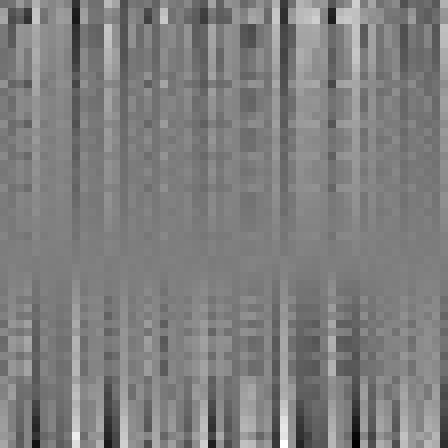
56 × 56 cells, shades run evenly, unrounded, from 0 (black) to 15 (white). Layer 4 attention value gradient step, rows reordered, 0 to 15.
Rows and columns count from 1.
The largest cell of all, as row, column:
56, 36
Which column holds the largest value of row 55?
10
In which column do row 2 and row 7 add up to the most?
45
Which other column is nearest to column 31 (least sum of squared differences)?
13
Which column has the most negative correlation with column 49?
50
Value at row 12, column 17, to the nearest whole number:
7
